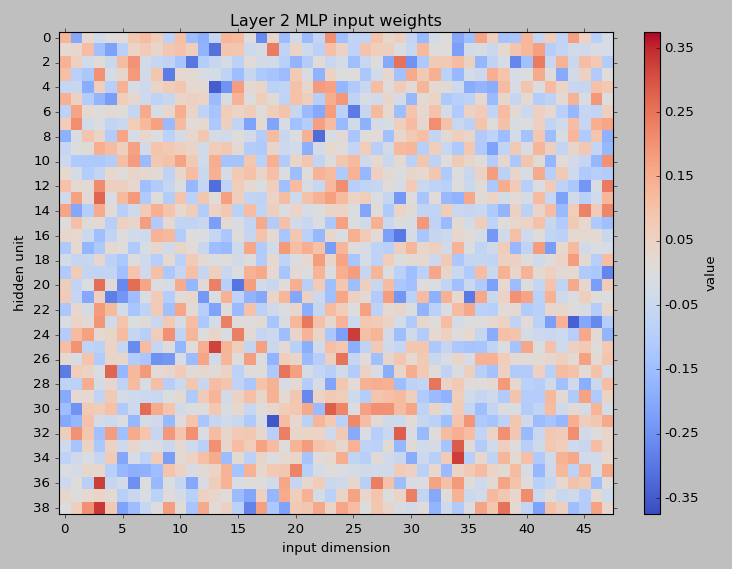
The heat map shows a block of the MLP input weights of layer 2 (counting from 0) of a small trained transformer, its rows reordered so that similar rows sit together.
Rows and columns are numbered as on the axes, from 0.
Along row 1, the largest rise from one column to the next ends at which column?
14
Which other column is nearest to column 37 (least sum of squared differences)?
36
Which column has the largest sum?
24
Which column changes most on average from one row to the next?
29
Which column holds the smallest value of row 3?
9
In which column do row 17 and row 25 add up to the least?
6
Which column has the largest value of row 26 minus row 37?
16
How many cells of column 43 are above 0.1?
5
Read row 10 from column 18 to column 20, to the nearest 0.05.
0.15 -0.1 0.05
